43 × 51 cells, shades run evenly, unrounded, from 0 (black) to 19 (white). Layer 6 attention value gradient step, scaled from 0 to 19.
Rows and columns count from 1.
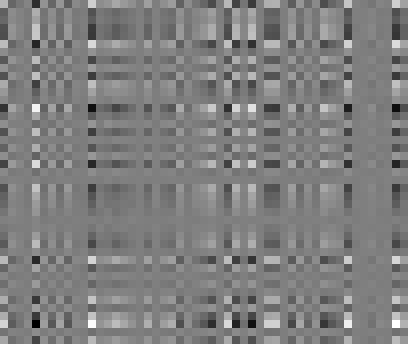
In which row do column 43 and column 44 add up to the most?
41
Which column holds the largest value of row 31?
5
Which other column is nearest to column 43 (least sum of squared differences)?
25
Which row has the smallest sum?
14
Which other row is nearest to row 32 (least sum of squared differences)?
42
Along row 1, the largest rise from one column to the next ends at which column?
6
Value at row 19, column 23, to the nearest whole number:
11
